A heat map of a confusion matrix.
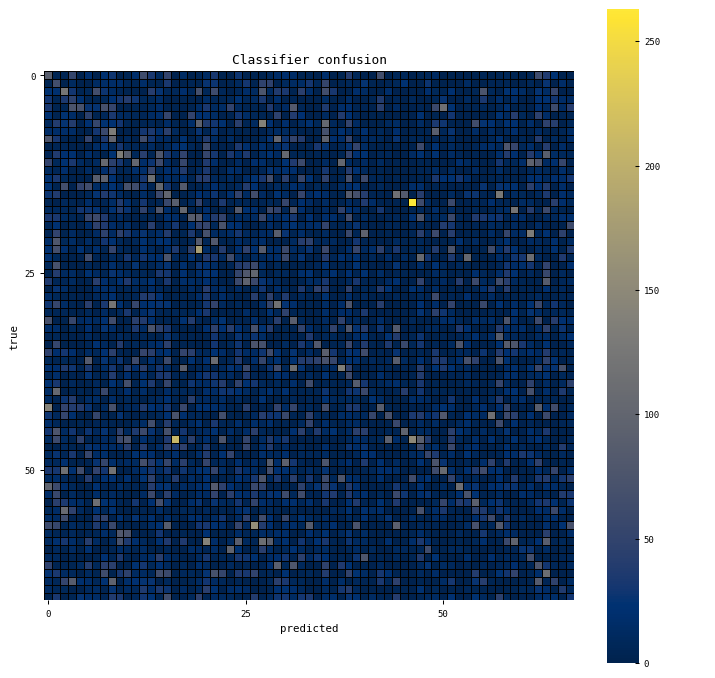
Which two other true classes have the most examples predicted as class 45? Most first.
15, 34
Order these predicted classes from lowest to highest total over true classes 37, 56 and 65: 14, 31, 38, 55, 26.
26, 55, 14, 38, 31
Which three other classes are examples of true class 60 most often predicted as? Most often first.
23, 48, 27
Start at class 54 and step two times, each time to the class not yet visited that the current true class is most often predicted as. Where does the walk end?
27
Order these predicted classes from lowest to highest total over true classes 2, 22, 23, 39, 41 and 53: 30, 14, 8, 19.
14, 8, 30, 19
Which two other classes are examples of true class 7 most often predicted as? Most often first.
8, 49
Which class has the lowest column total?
41
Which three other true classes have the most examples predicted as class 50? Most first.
4, 43, 54
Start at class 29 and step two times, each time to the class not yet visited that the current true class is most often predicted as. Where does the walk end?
35
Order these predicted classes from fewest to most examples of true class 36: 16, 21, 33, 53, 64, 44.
16, 64, 33, 53, 44, 21
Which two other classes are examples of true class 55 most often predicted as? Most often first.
2, 47
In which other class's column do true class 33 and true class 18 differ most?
19
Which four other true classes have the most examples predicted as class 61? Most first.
20, 23, 11, 40
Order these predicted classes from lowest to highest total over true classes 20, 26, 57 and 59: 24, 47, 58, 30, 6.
30, 6, 47, 58, 24
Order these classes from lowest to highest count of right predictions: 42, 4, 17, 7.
7, 4, 42, 17
